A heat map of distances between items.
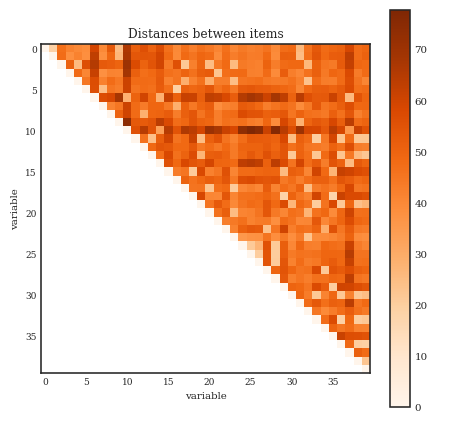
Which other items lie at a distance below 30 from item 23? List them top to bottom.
2, 4, 17, 20, 32
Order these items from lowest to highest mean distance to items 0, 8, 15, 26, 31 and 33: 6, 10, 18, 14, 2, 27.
18, 2, 27, 14, 6, 10
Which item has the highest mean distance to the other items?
10
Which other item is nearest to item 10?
6
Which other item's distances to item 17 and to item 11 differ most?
2
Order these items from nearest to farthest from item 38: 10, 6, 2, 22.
22, 2, 6, 10
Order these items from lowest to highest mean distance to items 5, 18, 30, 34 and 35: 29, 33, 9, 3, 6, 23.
29, 23, 3, 33, 9, 6
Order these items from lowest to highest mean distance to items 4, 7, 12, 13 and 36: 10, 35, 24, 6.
24, 35, 6, 10
